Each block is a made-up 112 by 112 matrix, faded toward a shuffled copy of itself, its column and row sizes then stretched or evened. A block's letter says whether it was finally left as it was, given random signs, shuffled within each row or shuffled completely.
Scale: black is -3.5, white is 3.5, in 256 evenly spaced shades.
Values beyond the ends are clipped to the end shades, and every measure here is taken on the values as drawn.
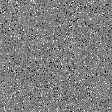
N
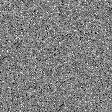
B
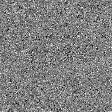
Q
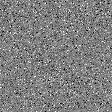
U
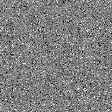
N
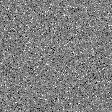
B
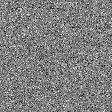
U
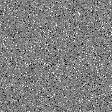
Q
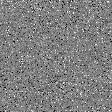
U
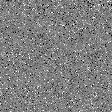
U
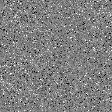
Q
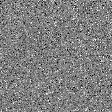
Q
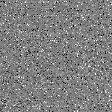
N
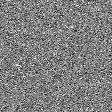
U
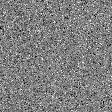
B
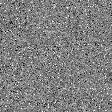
U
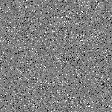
N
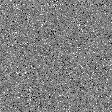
U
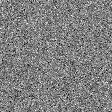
B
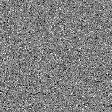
N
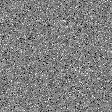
B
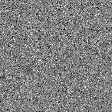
Q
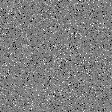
Q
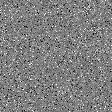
B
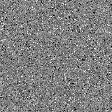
Q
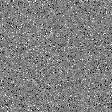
N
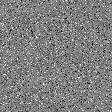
B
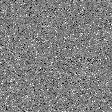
U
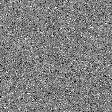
U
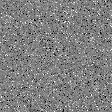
U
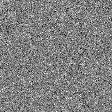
Q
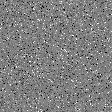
B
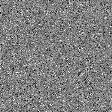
Q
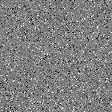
U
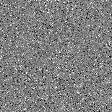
B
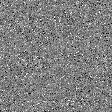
U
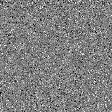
N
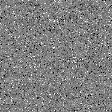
N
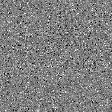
N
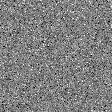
B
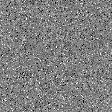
N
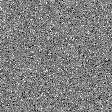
B
